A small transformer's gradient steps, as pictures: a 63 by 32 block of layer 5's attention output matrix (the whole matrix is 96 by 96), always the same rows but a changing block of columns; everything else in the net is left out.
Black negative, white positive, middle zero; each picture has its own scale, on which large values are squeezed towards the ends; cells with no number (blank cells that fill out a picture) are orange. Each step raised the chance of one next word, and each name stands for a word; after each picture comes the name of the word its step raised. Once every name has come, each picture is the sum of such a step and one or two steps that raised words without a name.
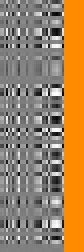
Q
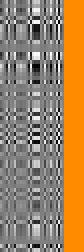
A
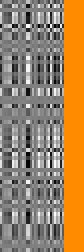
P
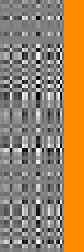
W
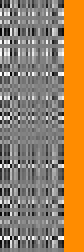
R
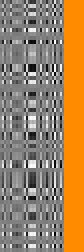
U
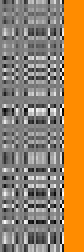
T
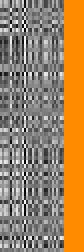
R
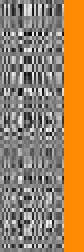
Q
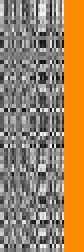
T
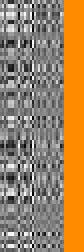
U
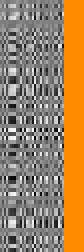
Q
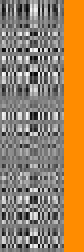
W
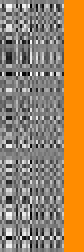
R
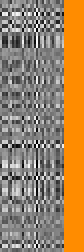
U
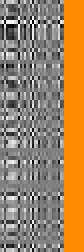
A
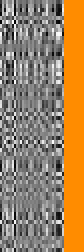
A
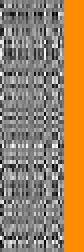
R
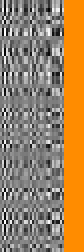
A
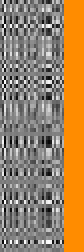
W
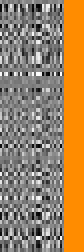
R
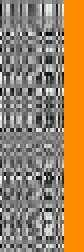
Q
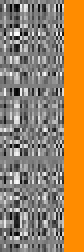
Q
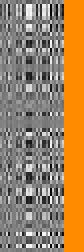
U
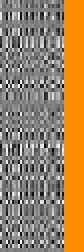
W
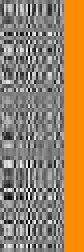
U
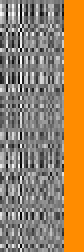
P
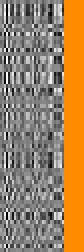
P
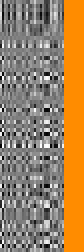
T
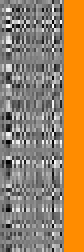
U
